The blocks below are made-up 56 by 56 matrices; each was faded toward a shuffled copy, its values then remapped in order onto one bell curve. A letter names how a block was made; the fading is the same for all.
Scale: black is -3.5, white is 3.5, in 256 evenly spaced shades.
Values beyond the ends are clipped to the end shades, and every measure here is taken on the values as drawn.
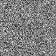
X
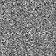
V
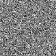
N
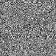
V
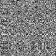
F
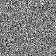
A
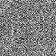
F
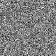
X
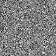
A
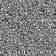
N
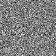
N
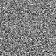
V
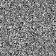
A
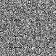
V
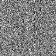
A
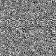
F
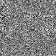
A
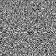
V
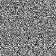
N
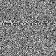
V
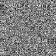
N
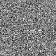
N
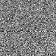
N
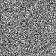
X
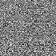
V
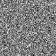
X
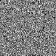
N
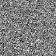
A
